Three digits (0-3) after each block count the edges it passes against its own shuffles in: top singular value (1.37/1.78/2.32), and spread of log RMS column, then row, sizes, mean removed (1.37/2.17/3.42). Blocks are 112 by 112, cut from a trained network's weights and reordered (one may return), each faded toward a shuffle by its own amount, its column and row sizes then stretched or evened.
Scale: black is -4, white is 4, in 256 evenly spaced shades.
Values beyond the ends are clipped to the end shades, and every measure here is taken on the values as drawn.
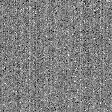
1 1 0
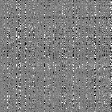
2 3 1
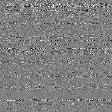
1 1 3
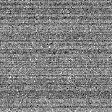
3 1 1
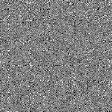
1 2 2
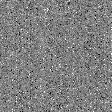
0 1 0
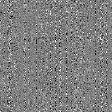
1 3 1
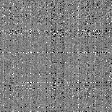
2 2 2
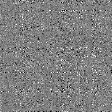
0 2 2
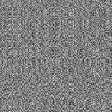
3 2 1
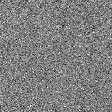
1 0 1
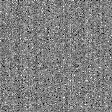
1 0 1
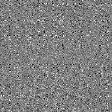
1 2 2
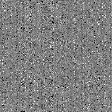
0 2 1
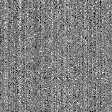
2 1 1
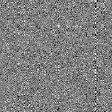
2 2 1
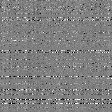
2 0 3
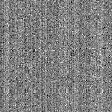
2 0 1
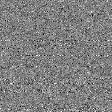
1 0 2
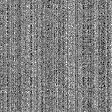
3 2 1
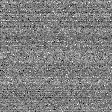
2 0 1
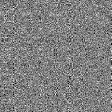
2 2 0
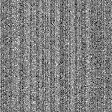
3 0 1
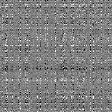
3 3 2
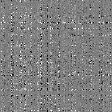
1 3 2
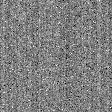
1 0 0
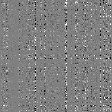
1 3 2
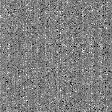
1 1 1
